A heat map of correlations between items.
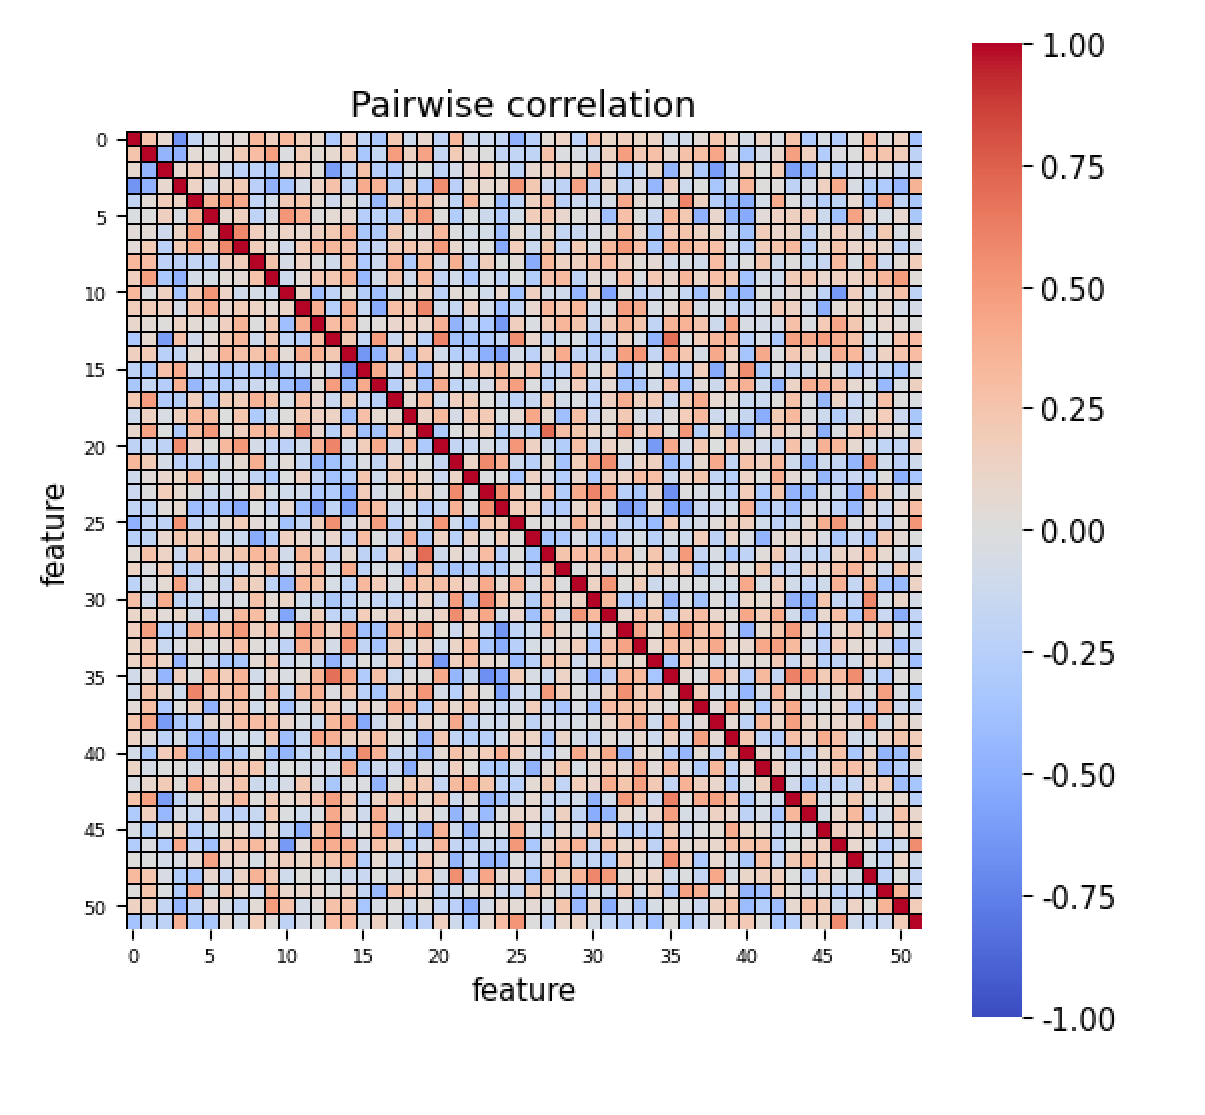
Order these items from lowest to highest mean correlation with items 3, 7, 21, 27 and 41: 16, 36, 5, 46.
16, 5, 36, 46
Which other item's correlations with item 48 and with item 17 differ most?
30
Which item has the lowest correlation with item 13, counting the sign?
2
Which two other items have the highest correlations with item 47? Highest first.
35, 5
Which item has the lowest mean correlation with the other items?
24
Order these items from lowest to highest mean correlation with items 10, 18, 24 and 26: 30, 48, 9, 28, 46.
46, 28, 9, 48, 30
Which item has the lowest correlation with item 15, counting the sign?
14
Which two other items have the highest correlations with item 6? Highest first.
7, 4
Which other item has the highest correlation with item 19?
27
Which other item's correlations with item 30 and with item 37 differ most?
43
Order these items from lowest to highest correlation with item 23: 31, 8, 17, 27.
17, 8, 27, 31
